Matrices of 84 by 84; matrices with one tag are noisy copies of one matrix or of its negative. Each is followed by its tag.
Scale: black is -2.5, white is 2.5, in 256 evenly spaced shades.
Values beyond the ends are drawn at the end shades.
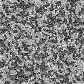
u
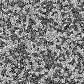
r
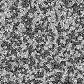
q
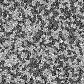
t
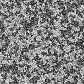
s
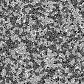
r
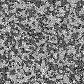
u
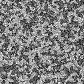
s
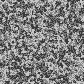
u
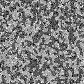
t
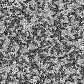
s
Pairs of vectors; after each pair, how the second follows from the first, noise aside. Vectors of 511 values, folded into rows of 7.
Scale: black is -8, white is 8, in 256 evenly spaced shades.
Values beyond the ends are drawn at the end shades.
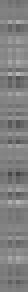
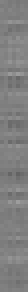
shrunk.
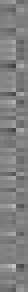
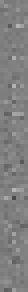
reversed, partly zeroed.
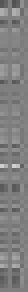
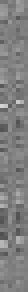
wrapped around.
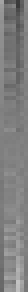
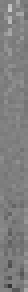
reversed, partly zeroed.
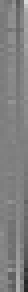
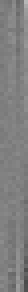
shrunk.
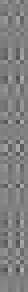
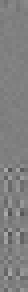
reversed, partly zeroed.
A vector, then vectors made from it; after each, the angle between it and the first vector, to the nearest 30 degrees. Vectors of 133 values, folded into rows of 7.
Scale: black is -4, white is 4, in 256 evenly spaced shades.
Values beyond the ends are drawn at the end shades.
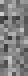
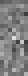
90 degrees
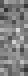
90 degrees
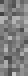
150 degrees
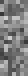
150 degrees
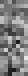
120 degrees
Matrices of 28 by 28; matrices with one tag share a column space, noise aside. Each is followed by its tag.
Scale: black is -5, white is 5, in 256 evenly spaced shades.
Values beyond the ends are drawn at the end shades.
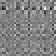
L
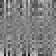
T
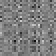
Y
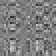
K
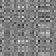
Y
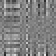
T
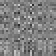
K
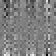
T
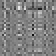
L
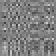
K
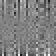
T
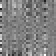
T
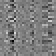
Y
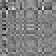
L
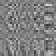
K
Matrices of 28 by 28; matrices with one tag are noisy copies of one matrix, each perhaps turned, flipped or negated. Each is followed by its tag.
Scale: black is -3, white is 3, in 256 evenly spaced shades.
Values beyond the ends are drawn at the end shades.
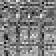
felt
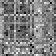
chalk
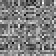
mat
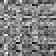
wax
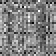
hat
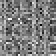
mat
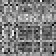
chalk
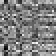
wax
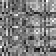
felt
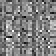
mat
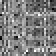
felt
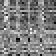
felt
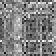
chalk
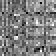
felt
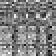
felt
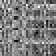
felt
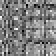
felt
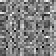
mat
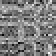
wax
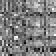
felt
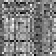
chalk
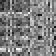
felt
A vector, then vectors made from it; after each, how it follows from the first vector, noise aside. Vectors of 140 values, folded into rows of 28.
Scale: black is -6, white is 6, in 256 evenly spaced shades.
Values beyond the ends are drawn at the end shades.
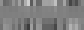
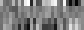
scaled up.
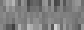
reversed.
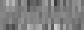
reversed.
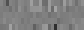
reversed, negated, partly zeroed.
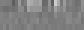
reversed, negated, partly zeroed.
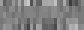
copied.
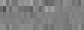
wrapped around, negated, shrunk.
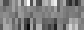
scaled up.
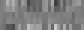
reversed.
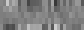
reversed.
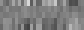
copied.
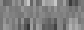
copied.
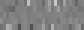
reversed, negated, partly zeroed.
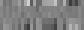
copied.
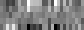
reversed, negated, scaled up.
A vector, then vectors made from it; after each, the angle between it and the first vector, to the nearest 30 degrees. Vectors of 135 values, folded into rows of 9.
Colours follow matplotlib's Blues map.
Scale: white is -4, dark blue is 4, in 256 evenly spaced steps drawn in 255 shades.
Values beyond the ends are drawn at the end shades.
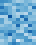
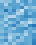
90 degrees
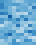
30 degrees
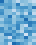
60 degrees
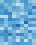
60 degrees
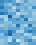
30 degrees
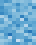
30 degrees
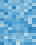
90 degrees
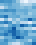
90 degrees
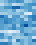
120 degrees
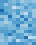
30 degrees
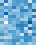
90 degrees
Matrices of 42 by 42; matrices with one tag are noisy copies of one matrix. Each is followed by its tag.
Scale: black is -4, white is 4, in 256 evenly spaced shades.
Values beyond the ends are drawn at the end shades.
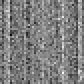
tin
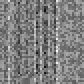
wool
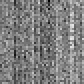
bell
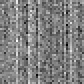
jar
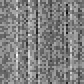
jar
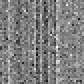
wool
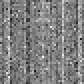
tin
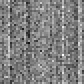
tin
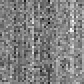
bell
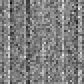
tin
